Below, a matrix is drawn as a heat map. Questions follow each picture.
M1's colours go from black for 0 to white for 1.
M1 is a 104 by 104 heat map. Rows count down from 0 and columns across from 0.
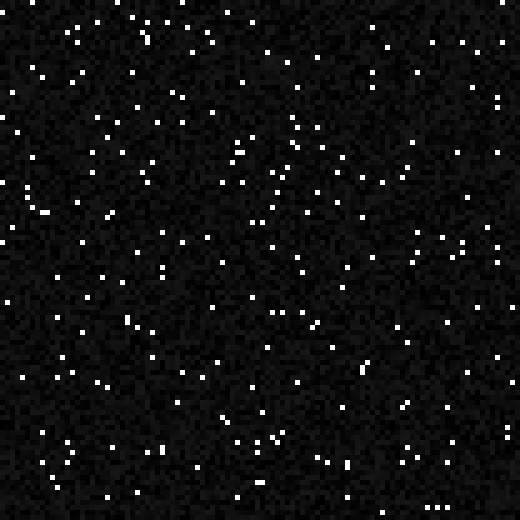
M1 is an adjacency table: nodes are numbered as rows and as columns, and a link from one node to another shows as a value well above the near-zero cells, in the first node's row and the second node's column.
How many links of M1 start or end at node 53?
4
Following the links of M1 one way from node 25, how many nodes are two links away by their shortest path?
3
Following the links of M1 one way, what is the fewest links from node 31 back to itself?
7
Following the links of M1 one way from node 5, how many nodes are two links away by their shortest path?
5
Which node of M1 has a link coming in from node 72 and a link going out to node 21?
node 43
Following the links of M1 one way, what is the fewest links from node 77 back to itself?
6
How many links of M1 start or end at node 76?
5
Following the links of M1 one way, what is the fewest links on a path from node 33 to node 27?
7
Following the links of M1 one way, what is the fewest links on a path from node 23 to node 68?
7
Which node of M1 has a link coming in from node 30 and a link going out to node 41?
node 47
